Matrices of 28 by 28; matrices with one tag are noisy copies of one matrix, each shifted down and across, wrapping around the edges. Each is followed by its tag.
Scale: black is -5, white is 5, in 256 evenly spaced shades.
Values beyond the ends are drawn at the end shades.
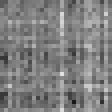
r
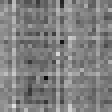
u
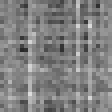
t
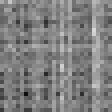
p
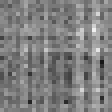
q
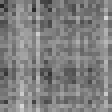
r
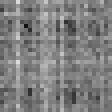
r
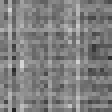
u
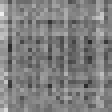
q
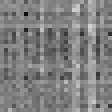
q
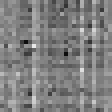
t
